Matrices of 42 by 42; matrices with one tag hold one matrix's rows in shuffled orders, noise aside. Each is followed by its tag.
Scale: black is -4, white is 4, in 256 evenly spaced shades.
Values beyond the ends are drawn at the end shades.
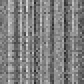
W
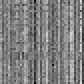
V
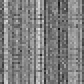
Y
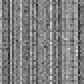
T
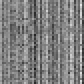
V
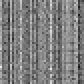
T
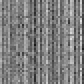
V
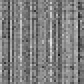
T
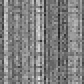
Y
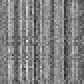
W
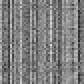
T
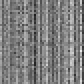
V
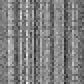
W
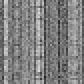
Y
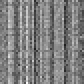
W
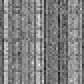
Y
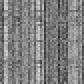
Y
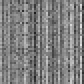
V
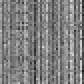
V
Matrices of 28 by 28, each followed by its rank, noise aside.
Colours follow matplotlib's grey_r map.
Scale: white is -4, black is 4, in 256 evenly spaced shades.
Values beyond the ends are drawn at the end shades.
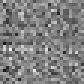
five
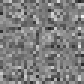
five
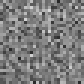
eight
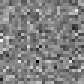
seven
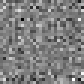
five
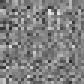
six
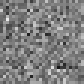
seven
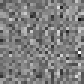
five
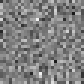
six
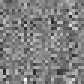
seven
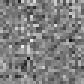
seven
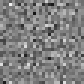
six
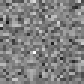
seven
